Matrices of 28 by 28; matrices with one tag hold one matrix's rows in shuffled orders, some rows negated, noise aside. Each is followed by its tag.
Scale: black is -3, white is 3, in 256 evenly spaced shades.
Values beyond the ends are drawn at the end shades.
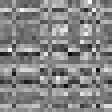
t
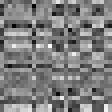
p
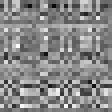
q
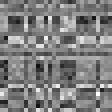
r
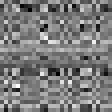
q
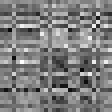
t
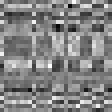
p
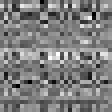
q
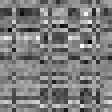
t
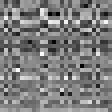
q
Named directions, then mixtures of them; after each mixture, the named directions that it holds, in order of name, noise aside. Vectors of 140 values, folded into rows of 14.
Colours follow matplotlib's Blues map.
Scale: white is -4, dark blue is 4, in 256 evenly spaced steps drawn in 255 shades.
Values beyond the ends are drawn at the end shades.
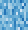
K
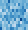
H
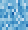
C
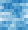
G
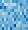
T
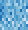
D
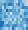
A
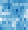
G, H.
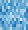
A, H.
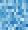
A, C, H.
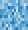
C.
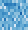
T.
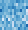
D, G.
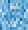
H.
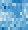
G, T.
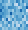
D.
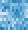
G, H, T.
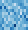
A, T.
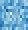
A.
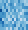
A, D, H.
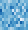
C, H, K.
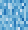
K.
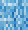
C, K, T.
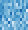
D, H.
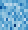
D, T.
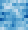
G.
